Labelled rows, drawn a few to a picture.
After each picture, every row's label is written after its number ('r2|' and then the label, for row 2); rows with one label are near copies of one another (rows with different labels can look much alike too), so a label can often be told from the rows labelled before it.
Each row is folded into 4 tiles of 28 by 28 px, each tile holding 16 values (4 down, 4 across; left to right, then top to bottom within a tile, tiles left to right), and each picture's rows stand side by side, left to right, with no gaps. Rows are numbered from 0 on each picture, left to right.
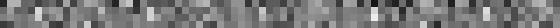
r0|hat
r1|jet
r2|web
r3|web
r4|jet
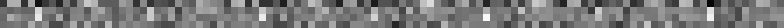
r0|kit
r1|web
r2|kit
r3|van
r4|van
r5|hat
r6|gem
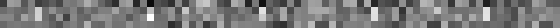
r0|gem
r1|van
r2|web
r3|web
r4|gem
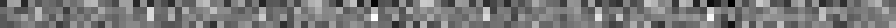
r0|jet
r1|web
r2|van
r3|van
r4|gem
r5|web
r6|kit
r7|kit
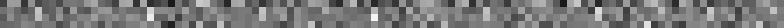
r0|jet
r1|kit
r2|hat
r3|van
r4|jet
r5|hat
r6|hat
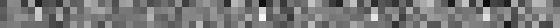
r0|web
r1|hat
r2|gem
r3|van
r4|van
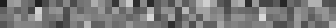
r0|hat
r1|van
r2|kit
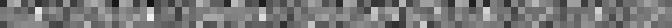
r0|hat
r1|gem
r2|gem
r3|hat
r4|jet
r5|jet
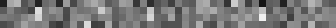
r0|hat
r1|web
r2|gem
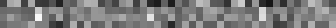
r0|kit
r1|kit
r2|kit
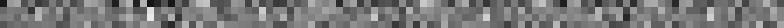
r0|hat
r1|kit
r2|web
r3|van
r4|van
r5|hat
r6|hat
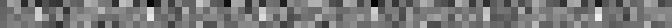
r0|web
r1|gem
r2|jet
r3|gem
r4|gem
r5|gem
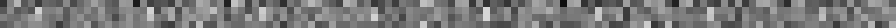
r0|hat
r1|web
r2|jet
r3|gem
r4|web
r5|hat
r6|hat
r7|hat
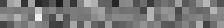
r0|kit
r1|hat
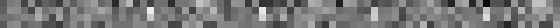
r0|web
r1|jet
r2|web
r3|hat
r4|van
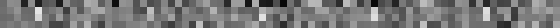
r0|web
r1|hat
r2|kit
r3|gem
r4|web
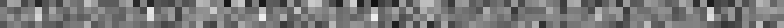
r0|gem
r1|web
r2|van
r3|van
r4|hat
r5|hat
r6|web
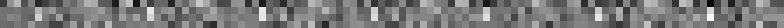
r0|kit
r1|jet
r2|web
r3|web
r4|gem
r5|web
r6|gem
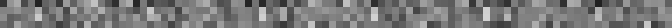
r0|van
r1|jet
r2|web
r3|gem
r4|web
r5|hat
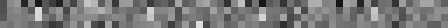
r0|web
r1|hat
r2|van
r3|jet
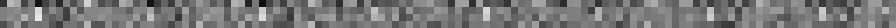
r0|gem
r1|gem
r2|gem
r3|jet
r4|jet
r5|hat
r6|web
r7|web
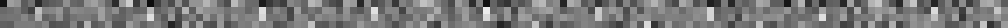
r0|hat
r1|van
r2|gem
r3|jet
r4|web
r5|hat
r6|gem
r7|van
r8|hat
